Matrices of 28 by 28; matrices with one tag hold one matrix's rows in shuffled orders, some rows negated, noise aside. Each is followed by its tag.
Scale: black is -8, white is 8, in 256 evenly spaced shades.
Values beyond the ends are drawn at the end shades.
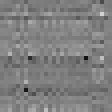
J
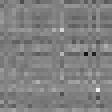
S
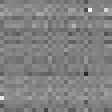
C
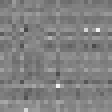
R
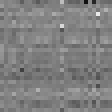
S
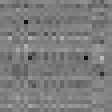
J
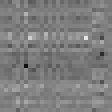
J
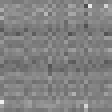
C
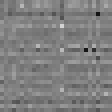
S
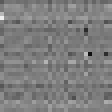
C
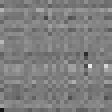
C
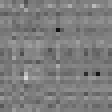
R
